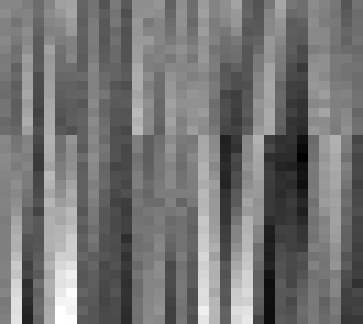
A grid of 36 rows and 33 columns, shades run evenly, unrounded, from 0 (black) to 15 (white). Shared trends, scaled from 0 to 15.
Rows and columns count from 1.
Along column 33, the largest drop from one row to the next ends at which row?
16
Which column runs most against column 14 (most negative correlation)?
31
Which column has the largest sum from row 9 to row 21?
5
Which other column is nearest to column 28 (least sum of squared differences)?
27
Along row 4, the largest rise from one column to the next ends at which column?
13
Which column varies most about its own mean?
25
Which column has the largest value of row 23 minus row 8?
23
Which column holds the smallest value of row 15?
28
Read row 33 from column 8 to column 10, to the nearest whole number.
6 5 4
